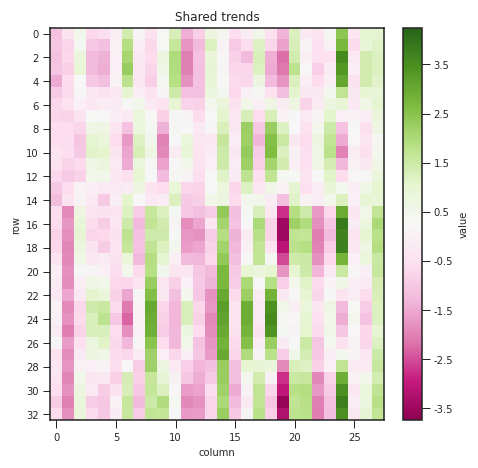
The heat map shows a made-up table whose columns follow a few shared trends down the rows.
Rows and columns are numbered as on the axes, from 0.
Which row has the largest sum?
23
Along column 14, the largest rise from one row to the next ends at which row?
15
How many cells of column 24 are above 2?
14
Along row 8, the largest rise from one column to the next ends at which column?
18
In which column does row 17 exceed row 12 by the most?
24
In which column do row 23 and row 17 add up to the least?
1
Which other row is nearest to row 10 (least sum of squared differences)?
9
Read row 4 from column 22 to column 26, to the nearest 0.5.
-0.5 0 3 -0.5 1.5
